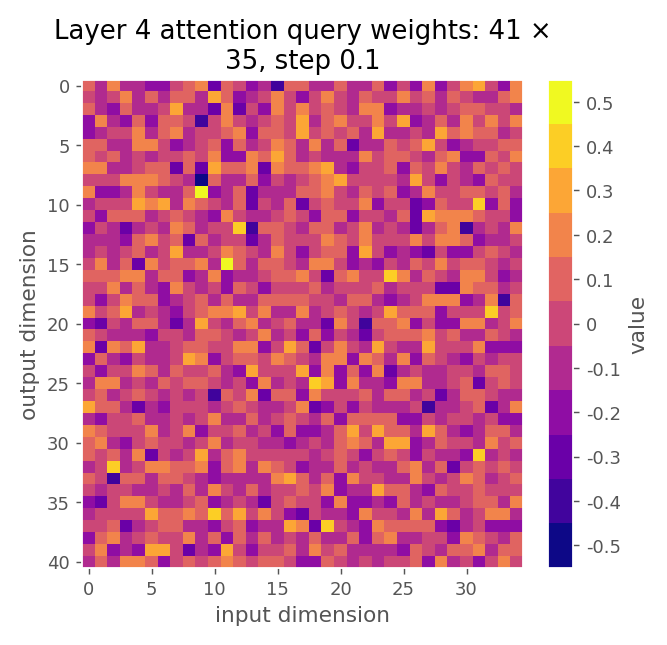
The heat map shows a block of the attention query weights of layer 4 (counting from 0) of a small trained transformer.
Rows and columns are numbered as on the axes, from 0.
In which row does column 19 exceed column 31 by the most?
25
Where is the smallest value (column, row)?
9, 8
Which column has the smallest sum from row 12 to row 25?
33
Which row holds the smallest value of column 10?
26
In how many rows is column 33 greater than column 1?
13
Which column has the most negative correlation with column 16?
32
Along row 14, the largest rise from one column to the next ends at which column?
22
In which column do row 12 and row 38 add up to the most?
12
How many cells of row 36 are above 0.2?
4
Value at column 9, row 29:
-0.2
